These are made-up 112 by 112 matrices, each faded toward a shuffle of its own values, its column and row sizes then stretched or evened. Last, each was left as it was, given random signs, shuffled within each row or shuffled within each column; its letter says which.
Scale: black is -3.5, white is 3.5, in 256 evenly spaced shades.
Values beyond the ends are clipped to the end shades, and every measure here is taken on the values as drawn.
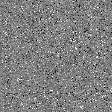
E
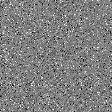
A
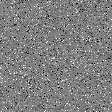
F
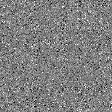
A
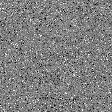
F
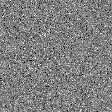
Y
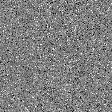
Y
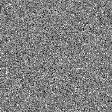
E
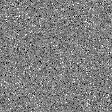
E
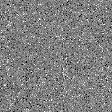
A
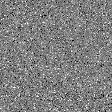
F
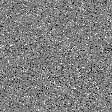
F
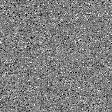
F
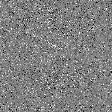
E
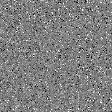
E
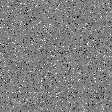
F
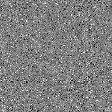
A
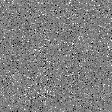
A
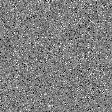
Y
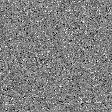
F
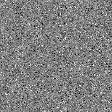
E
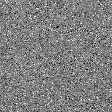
F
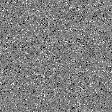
E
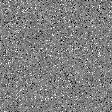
E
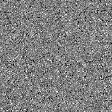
A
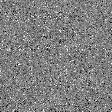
E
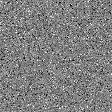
F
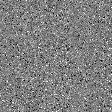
Y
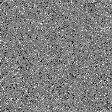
E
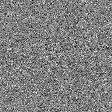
F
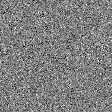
F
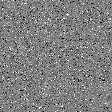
F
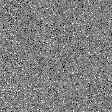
Y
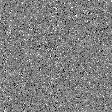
Y
